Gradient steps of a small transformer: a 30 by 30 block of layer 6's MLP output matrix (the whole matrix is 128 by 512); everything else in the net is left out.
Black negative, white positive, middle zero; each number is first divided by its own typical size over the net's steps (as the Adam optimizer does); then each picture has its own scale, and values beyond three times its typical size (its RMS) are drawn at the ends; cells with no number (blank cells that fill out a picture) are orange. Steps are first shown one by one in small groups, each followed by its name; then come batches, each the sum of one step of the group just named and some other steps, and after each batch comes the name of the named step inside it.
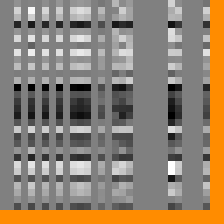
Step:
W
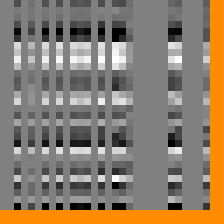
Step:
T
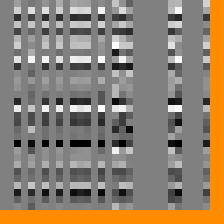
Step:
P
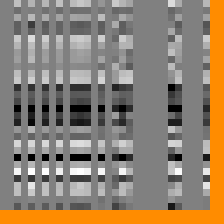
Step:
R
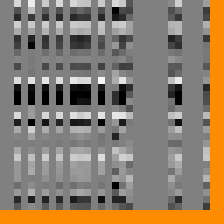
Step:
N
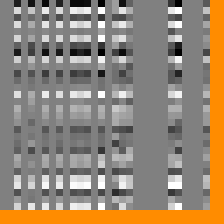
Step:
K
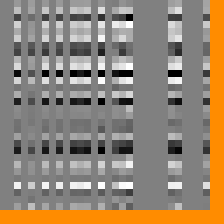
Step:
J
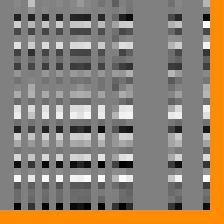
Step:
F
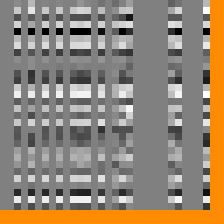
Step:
F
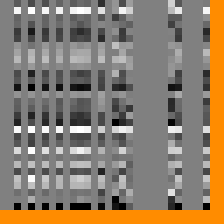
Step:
W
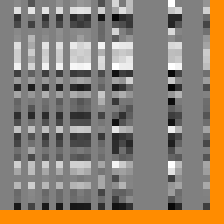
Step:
W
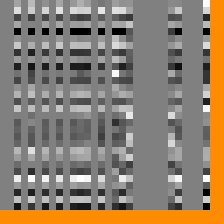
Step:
F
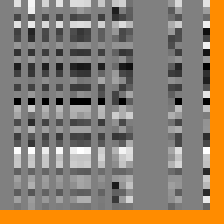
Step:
N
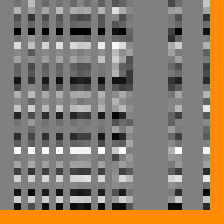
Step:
T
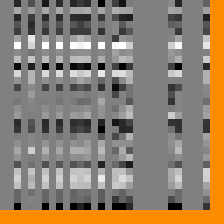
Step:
F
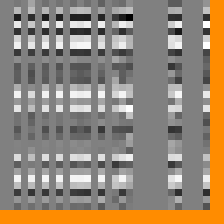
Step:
F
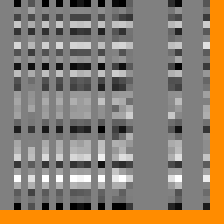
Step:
F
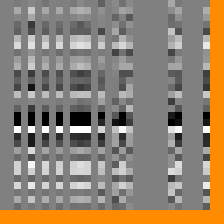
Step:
W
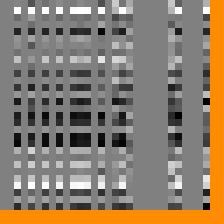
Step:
W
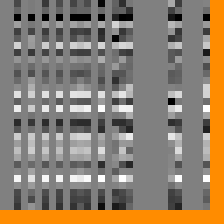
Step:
F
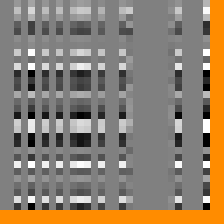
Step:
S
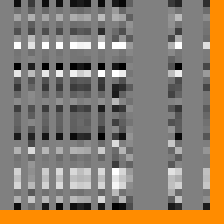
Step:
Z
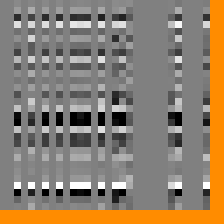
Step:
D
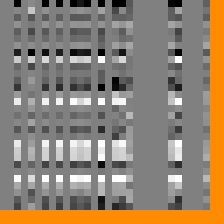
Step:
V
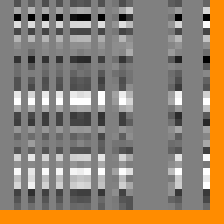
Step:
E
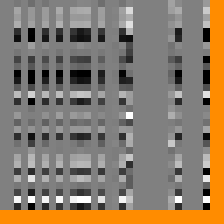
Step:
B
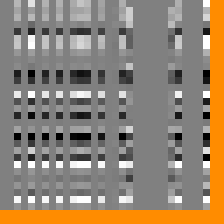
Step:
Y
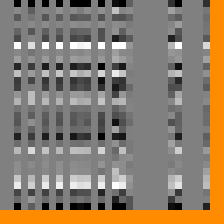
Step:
Z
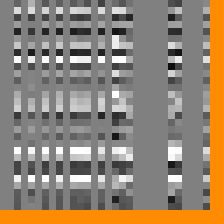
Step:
V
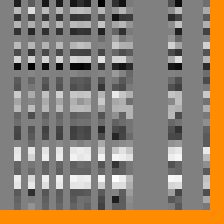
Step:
V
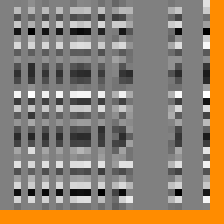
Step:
Y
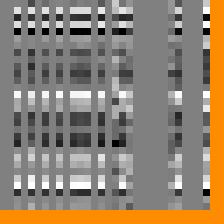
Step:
E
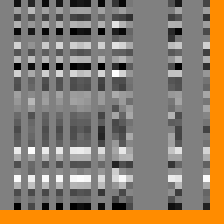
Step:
Z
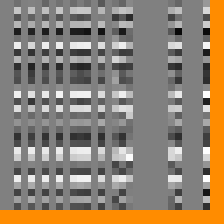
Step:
B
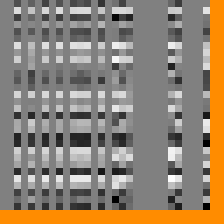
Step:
S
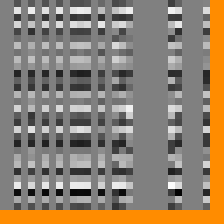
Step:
D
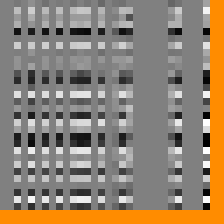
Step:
S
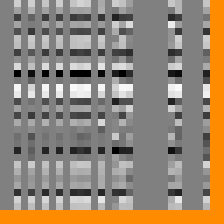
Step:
Y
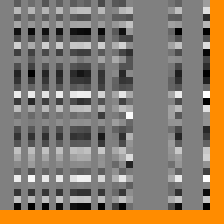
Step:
B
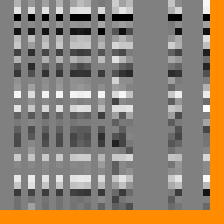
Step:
E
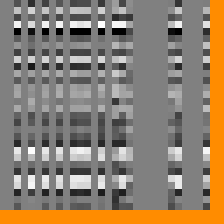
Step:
D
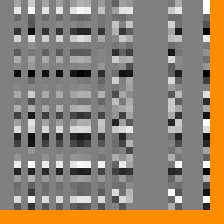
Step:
S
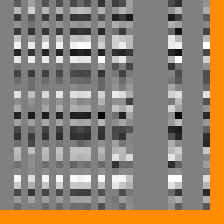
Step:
V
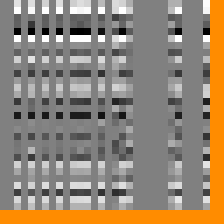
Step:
Y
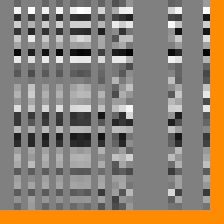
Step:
D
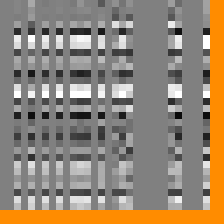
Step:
Y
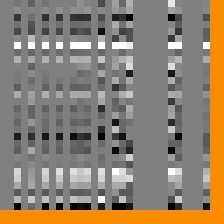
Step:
Z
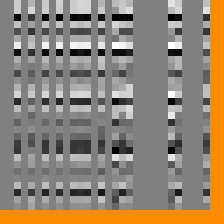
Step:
D
